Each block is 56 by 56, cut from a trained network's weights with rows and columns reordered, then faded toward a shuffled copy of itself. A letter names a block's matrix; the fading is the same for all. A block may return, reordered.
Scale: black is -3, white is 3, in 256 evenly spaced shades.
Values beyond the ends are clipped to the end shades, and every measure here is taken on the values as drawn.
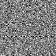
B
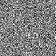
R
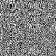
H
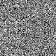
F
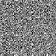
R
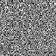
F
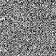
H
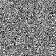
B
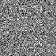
R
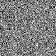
H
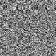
R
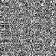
H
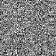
H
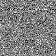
B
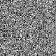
F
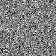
F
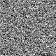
B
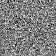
B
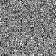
H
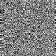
H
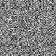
H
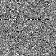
B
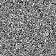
B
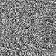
R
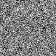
B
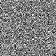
F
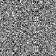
R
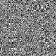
R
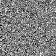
B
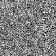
F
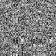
R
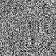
H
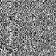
H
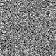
H
